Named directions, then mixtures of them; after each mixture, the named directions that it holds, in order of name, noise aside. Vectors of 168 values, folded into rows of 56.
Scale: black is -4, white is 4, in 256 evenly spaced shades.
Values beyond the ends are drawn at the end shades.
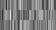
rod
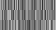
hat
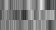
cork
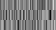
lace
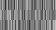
hat.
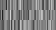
rod.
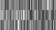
cork, lace, rod.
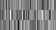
lace, rod.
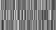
hat, lace.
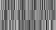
hat.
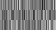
hat, lace.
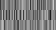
hat, lace.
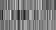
cork, hat, rod.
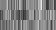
cork, hat, rod.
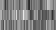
cork, lace.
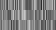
cork, hat.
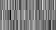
hat, rod.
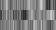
cork.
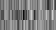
cork, lace, rod.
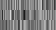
cork, hat, rod.
